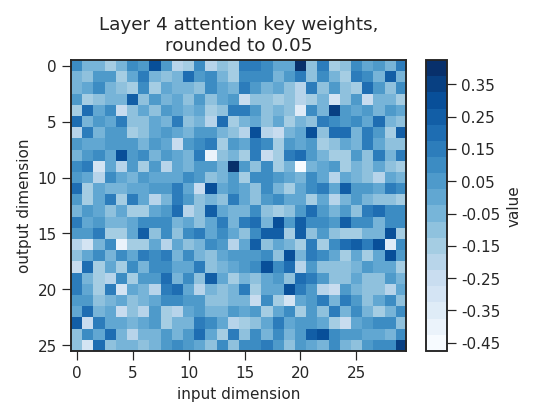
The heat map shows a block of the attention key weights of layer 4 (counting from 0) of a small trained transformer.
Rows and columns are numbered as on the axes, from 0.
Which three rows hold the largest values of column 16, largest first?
6, 16, 14
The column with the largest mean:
21
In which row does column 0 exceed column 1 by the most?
23
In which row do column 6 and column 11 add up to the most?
15
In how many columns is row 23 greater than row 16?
16
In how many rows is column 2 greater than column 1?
13
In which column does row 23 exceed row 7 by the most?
18
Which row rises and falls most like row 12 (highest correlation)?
20
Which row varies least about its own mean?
10
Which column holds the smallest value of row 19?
3
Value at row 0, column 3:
-0.15
